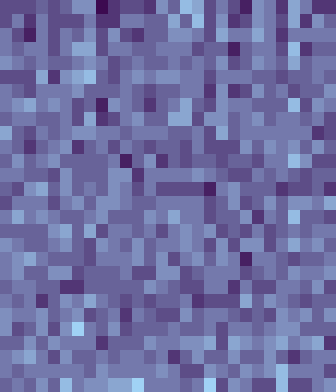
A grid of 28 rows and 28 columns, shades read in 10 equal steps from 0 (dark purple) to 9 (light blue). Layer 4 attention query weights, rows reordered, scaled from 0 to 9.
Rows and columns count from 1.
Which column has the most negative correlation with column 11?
26
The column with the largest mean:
25
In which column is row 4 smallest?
20
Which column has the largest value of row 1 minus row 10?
16
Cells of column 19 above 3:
21
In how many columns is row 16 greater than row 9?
13
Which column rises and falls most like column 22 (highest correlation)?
19
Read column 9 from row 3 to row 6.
3 3 5 4
